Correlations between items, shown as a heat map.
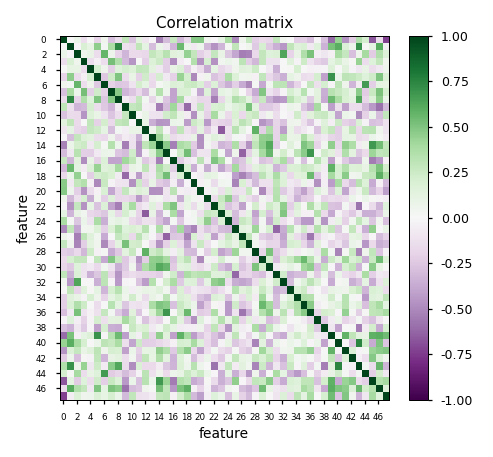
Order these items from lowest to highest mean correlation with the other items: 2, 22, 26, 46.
26, 22, 2, 46
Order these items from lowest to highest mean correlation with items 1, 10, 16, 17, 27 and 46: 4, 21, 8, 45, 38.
21, 38, 45, 4, 8
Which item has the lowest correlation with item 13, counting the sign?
20
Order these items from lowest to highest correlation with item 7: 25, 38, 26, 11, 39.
38, 11, 26, 25, 39
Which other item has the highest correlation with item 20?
0
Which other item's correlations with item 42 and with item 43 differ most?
40
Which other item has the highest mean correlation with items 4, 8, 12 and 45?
39
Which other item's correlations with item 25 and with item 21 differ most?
31
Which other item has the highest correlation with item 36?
15
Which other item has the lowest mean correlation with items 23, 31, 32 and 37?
12
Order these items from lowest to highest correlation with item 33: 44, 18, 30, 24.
44, 18, 24, 30
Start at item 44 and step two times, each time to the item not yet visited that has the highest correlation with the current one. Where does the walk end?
2
